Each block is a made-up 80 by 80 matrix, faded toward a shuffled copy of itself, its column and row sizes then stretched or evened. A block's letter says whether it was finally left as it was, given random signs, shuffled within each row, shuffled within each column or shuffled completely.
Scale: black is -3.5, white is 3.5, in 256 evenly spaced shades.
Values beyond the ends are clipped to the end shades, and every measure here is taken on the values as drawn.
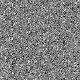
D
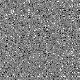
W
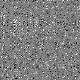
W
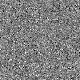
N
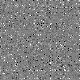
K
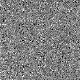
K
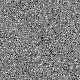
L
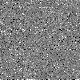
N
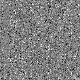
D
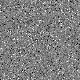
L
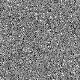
D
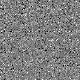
K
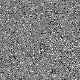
D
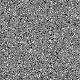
D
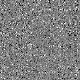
W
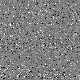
N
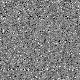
N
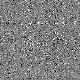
K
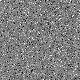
L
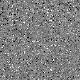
K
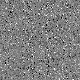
D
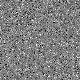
L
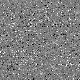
N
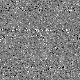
N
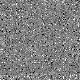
K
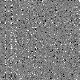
W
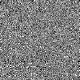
K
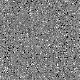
K
